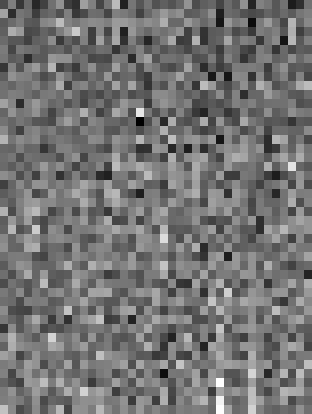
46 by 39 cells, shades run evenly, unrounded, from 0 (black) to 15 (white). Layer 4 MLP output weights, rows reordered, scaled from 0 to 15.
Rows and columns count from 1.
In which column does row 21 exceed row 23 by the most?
38
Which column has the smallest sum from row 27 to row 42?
26
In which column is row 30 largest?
21
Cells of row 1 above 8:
5
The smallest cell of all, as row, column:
14, 18
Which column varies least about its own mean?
20
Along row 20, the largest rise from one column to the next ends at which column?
15
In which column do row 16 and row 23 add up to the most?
22
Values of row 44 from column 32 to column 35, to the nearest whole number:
11 6 4 7
